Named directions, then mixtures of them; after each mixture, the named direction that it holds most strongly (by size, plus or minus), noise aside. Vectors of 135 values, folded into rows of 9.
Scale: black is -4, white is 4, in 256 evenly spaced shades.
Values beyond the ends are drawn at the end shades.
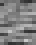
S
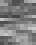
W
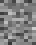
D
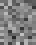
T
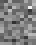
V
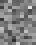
V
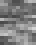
W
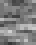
W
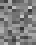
V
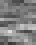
W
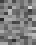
V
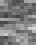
W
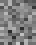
T
